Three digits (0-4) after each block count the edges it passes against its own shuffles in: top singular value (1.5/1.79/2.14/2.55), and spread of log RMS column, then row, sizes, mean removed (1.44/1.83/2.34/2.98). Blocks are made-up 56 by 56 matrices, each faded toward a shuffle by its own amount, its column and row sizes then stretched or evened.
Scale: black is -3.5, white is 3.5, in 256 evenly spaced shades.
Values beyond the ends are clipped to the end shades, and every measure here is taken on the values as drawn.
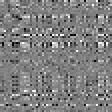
4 1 4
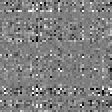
0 3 4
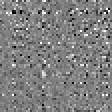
2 2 3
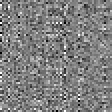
3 3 1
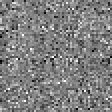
2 0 1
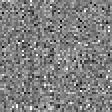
1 1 1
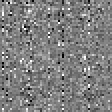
0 4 1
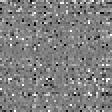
2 1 3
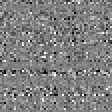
0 2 4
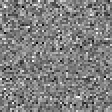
1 0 2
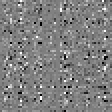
0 4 3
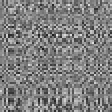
4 1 4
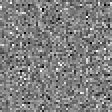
0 2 0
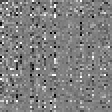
0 4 2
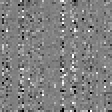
1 4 1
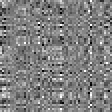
4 4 1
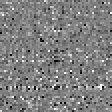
1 0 3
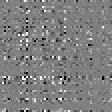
1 3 4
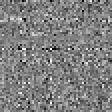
1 1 3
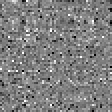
1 1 1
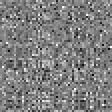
3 0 1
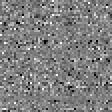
0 0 3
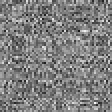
3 0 3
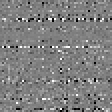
1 1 4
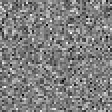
2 0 0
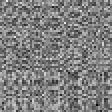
3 1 0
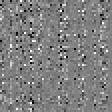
0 4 2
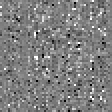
1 3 0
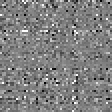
0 2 4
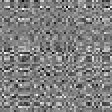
4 0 4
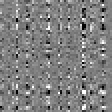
4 4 2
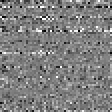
2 1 4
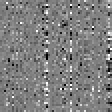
3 4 1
